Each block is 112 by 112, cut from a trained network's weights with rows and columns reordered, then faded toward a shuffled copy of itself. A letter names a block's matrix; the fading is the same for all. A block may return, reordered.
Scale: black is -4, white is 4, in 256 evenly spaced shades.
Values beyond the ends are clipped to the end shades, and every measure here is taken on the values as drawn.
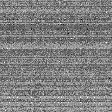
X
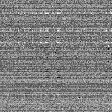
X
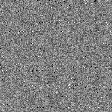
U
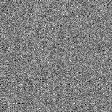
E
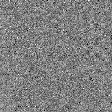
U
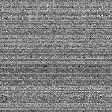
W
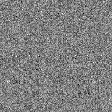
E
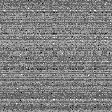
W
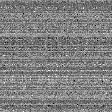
W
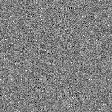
U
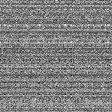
X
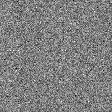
E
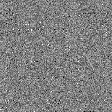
U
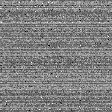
W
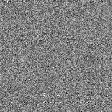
E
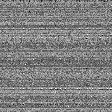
X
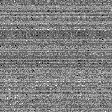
W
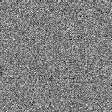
E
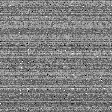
W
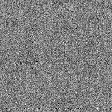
E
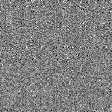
U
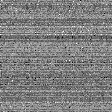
W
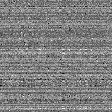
W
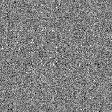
U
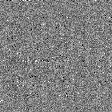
U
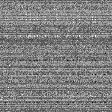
X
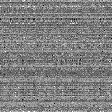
W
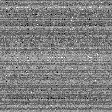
W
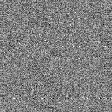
E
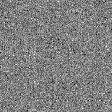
U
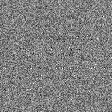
E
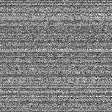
X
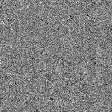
U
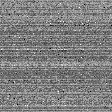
W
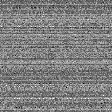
X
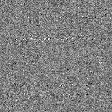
U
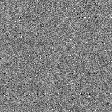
U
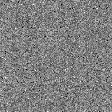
U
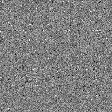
U
